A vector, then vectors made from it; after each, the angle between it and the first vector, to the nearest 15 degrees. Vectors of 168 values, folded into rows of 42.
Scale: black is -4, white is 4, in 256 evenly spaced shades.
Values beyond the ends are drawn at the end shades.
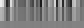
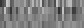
135 degrees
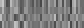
45 degrees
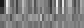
135 degrees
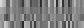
45 degrees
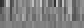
150 degrees
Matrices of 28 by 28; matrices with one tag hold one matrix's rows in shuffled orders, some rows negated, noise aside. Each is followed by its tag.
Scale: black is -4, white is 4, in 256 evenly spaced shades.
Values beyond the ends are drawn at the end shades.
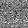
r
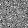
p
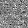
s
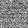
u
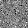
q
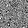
p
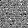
u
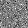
q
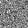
p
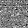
r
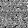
r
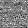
s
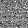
r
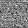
r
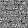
s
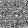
r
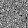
q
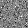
q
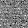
s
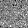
s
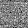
s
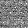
s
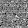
r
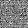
u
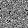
p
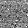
r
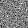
q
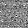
r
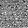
r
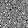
p
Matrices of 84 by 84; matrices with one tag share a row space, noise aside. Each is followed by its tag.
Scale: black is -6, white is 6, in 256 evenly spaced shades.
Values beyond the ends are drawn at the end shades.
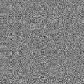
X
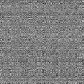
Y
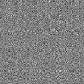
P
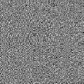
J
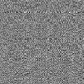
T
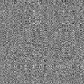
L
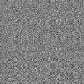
P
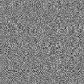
P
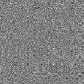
J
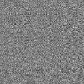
T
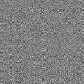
X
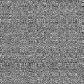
Y
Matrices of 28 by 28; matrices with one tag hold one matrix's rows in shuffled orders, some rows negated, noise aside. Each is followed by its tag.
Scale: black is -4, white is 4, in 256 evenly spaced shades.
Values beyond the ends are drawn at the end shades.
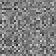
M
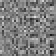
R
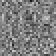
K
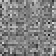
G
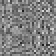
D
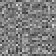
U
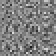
K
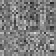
R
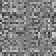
G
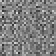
M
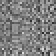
D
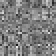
U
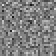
K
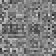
G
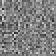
M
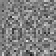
K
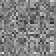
R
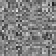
U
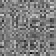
R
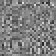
D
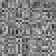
U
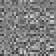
R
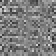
G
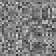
U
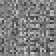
R
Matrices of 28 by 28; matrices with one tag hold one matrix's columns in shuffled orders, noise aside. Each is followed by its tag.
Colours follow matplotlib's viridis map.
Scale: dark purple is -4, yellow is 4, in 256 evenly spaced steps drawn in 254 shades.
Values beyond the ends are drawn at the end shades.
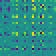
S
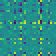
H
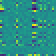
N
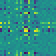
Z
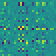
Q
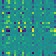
Z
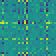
H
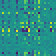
Z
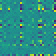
N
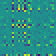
N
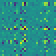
Q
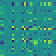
Q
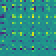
S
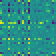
H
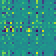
Z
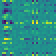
H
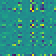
N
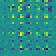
S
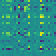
S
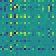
S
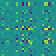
Q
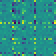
H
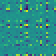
N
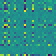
N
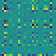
N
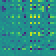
S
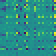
S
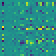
Q
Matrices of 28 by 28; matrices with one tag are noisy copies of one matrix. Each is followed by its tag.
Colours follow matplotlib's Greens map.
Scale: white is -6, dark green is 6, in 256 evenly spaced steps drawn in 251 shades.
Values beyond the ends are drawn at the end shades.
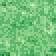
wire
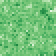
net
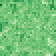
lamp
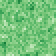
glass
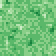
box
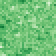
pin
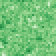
pin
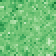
lamp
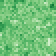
lamp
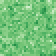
net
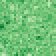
pin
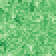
glass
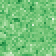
glass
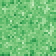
wire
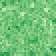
wire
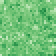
net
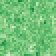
glass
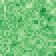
net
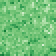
wire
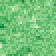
pin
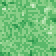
wire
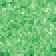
wire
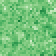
net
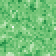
glass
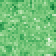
lamp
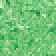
box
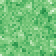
net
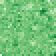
net
